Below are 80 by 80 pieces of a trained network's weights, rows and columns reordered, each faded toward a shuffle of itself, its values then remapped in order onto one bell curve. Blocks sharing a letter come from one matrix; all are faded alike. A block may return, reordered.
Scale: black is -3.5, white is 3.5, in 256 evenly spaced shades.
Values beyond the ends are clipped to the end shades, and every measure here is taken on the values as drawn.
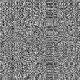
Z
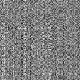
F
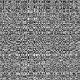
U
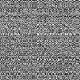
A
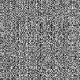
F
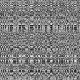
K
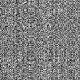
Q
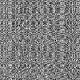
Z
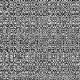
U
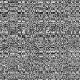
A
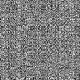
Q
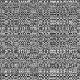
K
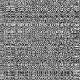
U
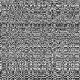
A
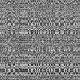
K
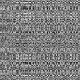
K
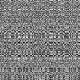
K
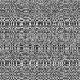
K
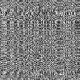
Z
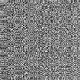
Z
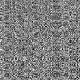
Q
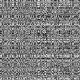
U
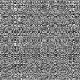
U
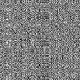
Z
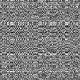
A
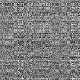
U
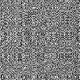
Z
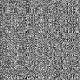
F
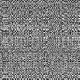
A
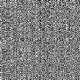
Q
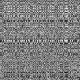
K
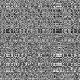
A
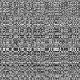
K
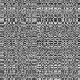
K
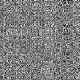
F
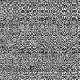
U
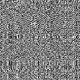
F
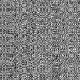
Z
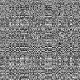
A
